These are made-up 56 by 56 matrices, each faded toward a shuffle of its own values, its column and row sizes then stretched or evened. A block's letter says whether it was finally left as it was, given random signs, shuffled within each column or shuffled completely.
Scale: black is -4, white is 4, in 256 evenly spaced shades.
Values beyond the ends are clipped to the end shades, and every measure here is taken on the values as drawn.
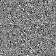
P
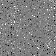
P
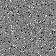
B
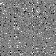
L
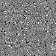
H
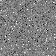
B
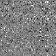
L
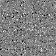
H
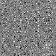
L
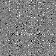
H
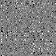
L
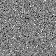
B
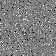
B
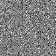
P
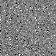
P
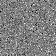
B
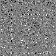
H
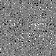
L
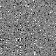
H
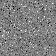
B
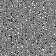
P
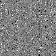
P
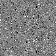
P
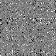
L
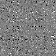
H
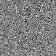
P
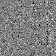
P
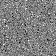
B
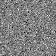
B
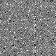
P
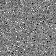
B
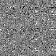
L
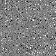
H
